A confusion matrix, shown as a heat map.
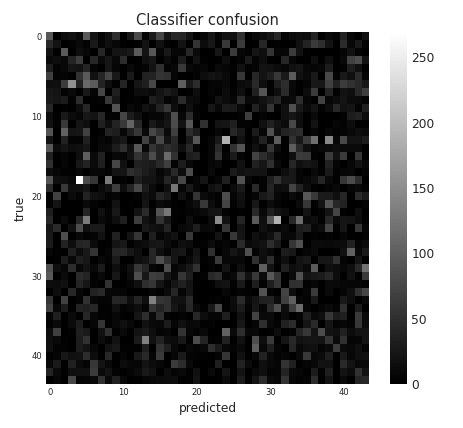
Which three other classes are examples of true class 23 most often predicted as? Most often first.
31, 5, 34
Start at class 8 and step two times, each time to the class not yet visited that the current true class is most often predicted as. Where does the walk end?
24
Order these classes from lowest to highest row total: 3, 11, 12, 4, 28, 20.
4, 3, 28, 20, 11, 12
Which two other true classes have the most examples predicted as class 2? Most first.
12, 25
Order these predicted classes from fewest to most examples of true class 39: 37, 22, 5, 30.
37, 5, 30, 22
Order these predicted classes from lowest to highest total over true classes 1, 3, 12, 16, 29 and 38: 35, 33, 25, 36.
25, 35, 33, 36
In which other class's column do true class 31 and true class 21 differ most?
38
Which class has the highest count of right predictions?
23
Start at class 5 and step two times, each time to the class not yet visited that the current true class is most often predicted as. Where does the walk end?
14
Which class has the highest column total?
5
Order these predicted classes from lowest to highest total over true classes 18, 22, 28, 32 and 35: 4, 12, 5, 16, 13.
12, 13, 5, 16, 4
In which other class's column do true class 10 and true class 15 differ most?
16
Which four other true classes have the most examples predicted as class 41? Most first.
27, 18, 3, 6
